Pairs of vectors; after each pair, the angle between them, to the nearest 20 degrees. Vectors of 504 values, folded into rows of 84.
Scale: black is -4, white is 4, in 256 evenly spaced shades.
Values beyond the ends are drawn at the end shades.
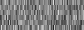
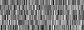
160 degrees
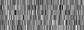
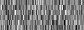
160 degrees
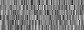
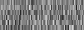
80 degrees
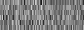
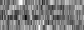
120 degrees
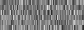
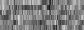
120 degrees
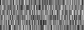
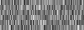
160 degrees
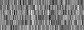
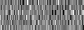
60 degrees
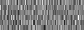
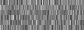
60 degrees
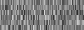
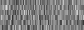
140 degrees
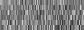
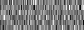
100 degrees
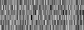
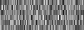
40 degrees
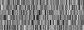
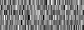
100 degrees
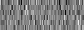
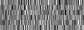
40 degrees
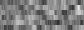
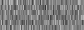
100 degrees
